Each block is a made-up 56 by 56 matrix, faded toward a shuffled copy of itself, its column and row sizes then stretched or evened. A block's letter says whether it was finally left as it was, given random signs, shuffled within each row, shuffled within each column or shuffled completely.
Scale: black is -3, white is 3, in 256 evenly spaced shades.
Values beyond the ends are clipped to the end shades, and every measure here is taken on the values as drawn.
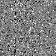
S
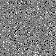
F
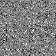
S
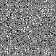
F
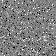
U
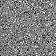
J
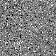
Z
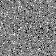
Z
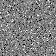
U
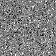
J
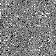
S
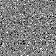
F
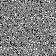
J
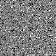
S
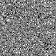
F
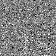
S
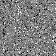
Z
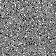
U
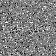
J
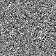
Z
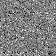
J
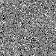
Z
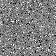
U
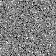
U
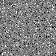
J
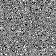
J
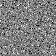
J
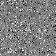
S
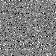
J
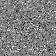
J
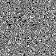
S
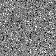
Z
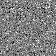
J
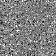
S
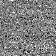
J
